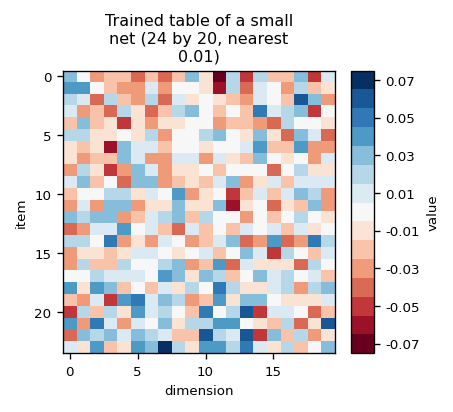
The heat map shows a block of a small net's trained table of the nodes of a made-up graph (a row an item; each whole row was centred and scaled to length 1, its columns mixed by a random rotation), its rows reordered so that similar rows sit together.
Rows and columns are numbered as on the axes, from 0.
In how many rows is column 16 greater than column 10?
8
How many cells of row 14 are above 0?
9
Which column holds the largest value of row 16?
11
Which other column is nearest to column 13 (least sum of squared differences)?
5
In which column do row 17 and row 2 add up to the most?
17
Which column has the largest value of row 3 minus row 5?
16
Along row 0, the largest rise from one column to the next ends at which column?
12
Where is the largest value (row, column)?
23, 7
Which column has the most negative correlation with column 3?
14
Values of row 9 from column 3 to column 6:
0 -0.04 0.03 0.03
